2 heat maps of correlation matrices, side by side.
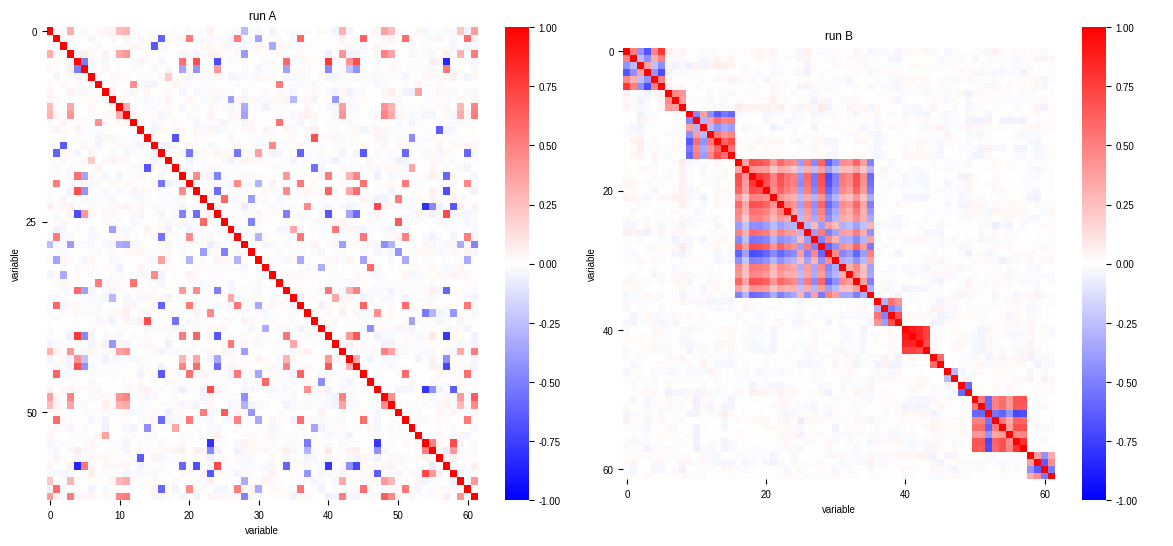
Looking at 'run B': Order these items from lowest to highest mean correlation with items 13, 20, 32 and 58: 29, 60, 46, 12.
29, 60, 46, 12
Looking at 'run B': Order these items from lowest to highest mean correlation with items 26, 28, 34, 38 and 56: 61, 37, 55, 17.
37, 61, 55, 17
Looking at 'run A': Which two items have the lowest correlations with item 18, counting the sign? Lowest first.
14, 38
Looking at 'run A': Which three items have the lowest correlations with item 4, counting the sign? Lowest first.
57, 24, 5
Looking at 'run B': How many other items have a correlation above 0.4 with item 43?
3
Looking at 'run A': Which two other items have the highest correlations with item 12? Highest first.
33, 7
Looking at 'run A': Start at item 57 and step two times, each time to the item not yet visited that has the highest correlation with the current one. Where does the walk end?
5
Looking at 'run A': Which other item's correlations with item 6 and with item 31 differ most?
46
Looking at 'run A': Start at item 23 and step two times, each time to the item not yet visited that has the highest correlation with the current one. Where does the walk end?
37
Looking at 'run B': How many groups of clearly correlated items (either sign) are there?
11
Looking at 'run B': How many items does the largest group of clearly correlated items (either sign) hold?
20
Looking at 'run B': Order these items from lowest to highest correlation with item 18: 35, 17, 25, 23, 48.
35, 25, 48, 17, 23
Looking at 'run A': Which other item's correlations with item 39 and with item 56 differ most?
13
